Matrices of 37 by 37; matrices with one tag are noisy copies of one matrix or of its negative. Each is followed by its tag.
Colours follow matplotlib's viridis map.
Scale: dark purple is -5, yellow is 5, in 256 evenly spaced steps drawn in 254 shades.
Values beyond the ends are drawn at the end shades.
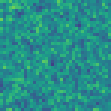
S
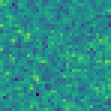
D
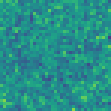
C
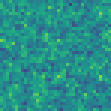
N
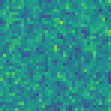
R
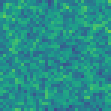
R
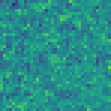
S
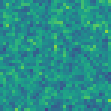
R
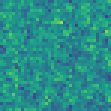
R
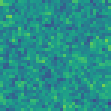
D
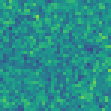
C
